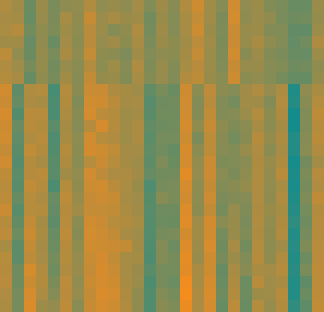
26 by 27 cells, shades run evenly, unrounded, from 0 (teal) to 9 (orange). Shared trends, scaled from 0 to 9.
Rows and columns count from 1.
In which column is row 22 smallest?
25
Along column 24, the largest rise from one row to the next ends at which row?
8
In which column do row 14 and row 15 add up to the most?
16
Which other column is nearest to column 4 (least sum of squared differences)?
22
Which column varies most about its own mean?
3
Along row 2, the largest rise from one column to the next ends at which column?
20
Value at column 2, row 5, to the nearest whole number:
5
